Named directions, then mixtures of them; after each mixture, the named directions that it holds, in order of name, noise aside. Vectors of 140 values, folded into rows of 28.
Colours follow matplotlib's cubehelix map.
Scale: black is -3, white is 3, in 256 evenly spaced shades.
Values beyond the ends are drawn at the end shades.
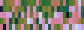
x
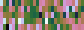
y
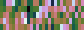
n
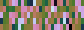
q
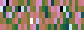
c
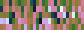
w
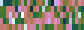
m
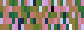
q.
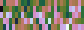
n, x.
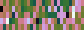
w, x.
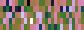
c, n, x.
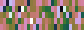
c.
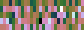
w.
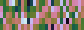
c, n, q.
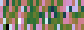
y.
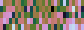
q, x, y.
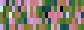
c, n, w.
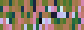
w.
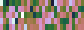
m, y.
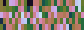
n, q, x.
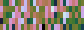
q, x.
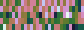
x.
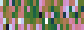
y.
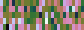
y.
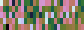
y.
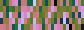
q.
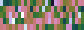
m.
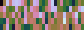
m, q, y.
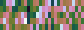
n.
